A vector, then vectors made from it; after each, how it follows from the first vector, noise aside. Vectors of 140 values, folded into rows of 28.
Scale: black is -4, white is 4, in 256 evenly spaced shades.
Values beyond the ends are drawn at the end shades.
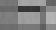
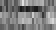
copied.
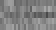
wrapped around, shrunk.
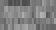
wrapped around, shrunk.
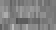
reversed, shrunk.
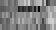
copied.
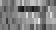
copied.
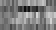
copied.
